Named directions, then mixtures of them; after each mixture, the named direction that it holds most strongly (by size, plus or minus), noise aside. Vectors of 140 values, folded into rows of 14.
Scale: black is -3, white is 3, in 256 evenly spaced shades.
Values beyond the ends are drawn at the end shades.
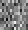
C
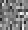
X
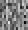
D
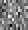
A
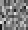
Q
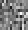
X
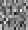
Q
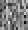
D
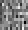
X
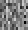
D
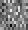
A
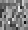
D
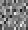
Q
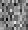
C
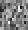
D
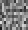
Q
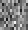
C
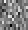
A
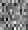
C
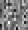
D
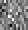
A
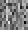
D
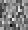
A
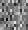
C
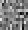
X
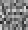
Q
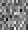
C
